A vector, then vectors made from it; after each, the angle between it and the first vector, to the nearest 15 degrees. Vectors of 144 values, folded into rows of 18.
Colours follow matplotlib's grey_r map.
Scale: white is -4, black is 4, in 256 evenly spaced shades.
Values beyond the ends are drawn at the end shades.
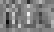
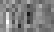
150 degrees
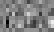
45 degrees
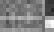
75 degrees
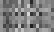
60 degrees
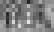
30 degrees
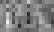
150 degrees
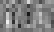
165 degrees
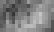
120 degrees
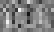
150 degrees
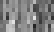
75 degrees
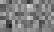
60 degrees
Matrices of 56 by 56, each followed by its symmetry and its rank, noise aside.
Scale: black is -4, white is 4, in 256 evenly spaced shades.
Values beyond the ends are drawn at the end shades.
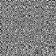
no symmetry, rank five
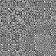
symmetric, rank seven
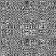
no symmetry, rank six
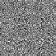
no symmetry, rank seven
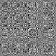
symmetric, rank five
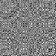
symmetric, rank five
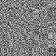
no symmetry, rank seven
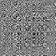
symmetric, rank five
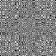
symmetric, rank five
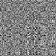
no symmetry, rank six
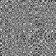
symmetric, rank six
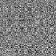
no symmetry, rank six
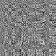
symmetric, rank six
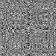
no symmetry, rank seven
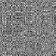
no symmetry, rank five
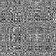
no symmetry, rank six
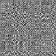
symmetric, rank five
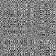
antisymmetric, rank six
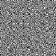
antisymmetric, rank six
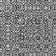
symmetric, rank six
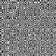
no symmetry, rank five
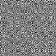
antisymmetric, rank six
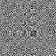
symmetric, rank five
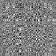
no symmetry, rank five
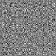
antisymmetric, rank six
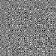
antisymmetric, rank six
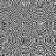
antisymmetric, rank six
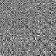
symmetric, rank six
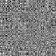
no symmetry, rank seven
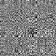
symmetric, rank five
